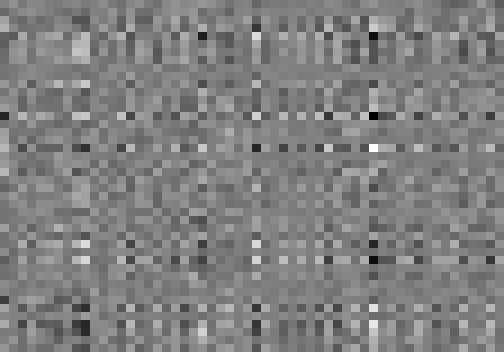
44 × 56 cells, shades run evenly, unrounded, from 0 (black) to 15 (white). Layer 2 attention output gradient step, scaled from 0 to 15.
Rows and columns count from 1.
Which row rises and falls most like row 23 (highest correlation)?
7
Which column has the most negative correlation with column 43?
39
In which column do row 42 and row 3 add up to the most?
42
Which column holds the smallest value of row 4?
29
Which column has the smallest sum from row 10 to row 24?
22
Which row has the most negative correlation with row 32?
43
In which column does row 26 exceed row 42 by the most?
10
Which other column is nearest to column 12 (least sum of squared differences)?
2
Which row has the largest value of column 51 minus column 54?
5
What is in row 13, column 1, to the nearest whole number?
8
